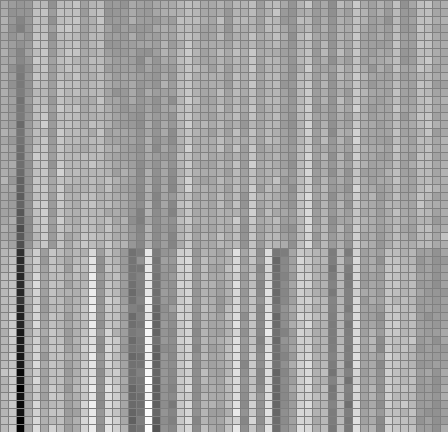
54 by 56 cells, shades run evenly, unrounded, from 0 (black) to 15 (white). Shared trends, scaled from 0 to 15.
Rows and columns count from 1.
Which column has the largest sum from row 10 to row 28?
39
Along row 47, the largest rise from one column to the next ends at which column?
4
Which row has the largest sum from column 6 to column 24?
54
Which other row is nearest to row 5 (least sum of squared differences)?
1
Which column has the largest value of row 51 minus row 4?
19
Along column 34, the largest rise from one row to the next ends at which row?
32
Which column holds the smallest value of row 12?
3
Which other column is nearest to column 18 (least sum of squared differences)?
42
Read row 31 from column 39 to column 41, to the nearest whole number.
13 9 11
